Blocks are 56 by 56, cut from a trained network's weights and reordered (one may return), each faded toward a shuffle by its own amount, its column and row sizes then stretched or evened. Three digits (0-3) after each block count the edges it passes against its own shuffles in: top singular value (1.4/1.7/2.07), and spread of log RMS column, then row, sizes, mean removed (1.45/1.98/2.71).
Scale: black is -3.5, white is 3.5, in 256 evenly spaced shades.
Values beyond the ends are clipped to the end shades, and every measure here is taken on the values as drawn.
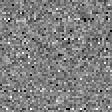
0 0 2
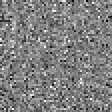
0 2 1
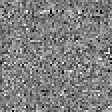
1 0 2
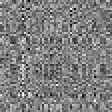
3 2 1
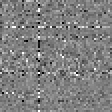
2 1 2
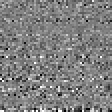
1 0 3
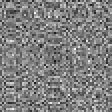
3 0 1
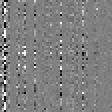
3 3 0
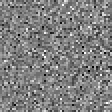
1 0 1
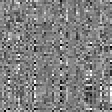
3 3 1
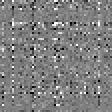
2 3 3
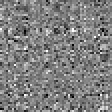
3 2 2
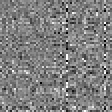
3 2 1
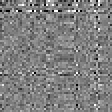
3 1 2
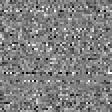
0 0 3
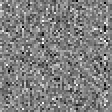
1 2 0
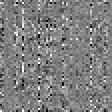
2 3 1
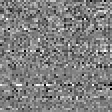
2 0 3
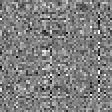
3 2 1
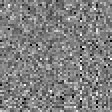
2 1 1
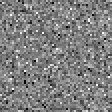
0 0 0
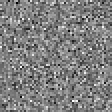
1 0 1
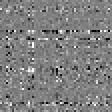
2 2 3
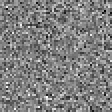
1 1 0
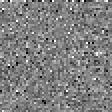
1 1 1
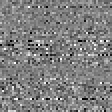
0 0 3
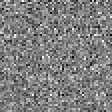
2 0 2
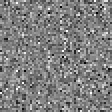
0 2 0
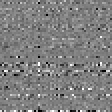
2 0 3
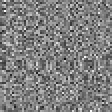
3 1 0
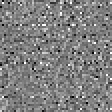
0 0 2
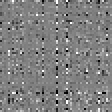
1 3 3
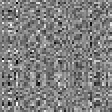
3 3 1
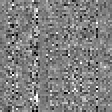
2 3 0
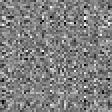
3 2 2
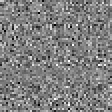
2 1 2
